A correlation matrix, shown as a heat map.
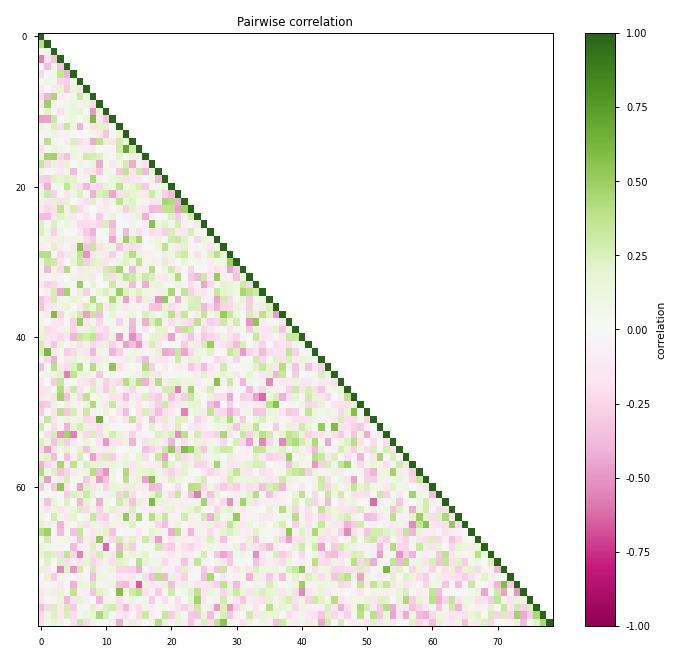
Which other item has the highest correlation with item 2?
37
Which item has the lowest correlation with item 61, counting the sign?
24
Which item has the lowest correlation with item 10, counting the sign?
68
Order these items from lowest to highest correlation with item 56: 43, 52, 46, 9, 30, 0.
9, 30, 46, 0, 43, 52
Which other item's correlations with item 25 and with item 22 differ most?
55
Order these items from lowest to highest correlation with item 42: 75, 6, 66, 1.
6, 75, 66, 1
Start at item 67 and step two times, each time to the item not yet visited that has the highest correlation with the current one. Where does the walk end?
51
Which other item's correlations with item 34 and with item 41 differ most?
48
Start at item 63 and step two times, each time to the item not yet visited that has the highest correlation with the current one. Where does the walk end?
59
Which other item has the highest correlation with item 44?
11
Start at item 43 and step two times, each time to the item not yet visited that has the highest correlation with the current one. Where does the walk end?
45
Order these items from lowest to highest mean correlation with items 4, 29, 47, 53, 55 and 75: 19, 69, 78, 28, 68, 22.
69, 68, 78, 19, 28, 22
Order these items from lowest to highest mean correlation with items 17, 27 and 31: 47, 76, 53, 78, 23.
23, 76, 47, 53, 78
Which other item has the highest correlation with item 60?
3
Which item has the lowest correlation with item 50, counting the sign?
22
